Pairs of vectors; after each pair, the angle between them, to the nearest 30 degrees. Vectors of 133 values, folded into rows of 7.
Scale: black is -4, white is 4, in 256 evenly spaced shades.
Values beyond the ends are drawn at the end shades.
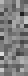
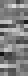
120 degrees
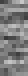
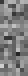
60 degrees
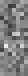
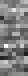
60 degrees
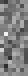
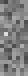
30 degrees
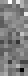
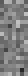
60 degrees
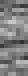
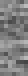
150 degrees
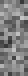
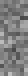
150 degrees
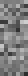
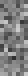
150 degrees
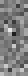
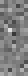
30 degrees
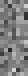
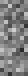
120 degrees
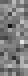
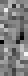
90 degrees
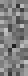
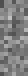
90 degrees
